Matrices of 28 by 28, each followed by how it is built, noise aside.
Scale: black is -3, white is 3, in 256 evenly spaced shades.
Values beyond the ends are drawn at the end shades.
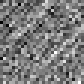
Hankel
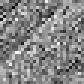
Hankel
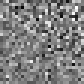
upper triangular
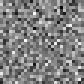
noise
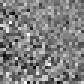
lower triangular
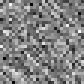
Toeplitz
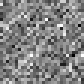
Hankel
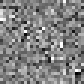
block diagonal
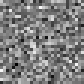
noise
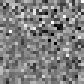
upper triangular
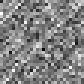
Hankel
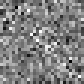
block diagonal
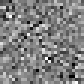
block diagonal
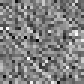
Toeplitz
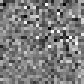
upper triangular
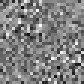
block diagonal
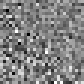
lower triangular
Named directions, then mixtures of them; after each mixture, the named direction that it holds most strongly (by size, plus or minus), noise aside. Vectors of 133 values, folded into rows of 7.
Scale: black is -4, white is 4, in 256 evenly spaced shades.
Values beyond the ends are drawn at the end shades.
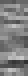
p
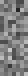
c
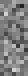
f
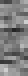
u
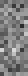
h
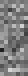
h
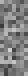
c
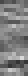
p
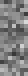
u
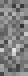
h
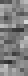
u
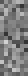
f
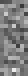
f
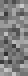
f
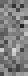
h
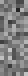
c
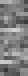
u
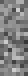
c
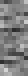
u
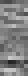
p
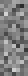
f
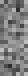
c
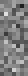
f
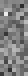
f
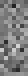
h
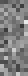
h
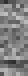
p
